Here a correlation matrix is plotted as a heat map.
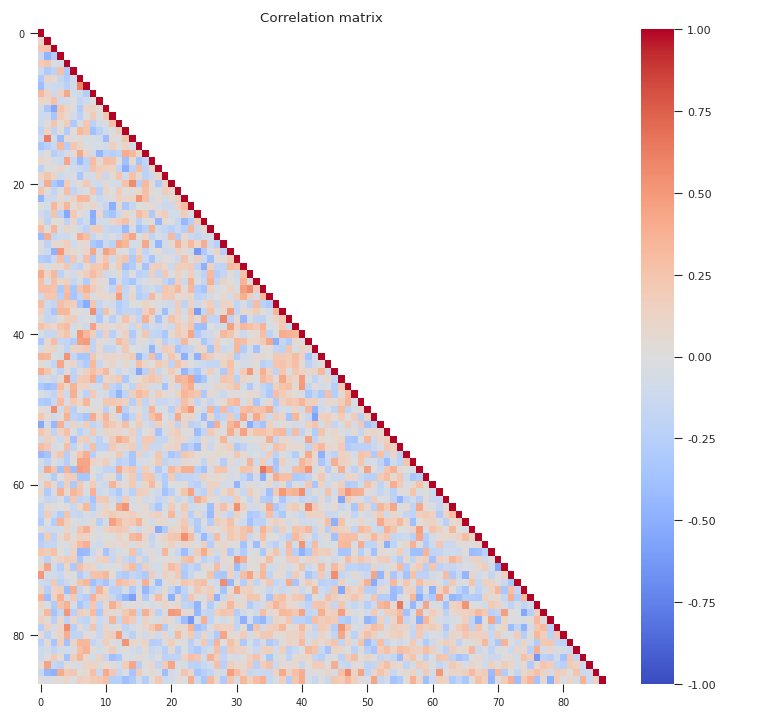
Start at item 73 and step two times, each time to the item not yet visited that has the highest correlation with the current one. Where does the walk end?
38
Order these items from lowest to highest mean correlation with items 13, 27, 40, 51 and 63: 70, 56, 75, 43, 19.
75, 19, 56, 70, 43
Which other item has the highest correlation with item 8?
37
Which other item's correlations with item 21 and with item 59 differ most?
34
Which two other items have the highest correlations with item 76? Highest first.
55, 65
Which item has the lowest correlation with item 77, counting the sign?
74
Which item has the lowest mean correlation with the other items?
24
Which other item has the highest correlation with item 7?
6
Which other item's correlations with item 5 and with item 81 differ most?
71
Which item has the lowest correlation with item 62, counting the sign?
46
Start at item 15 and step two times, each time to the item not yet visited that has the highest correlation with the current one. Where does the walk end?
67
